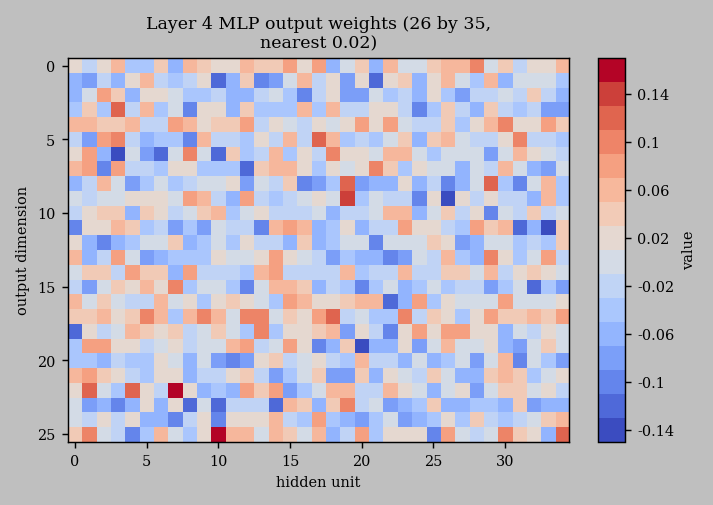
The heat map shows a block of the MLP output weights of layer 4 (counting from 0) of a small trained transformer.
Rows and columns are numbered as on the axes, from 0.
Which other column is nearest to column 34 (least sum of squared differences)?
11
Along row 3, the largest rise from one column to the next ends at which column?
3
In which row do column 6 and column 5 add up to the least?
6
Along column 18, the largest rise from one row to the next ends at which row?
22
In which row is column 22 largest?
4
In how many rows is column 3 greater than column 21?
18
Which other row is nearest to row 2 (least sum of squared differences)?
10
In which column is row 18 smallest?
0
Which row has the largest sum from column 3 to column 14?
17
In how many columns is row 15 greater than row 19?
16
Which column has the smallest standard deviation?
25
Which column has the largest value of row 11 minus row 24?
23
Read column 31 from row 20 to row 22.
-0.1 0.04 0.04
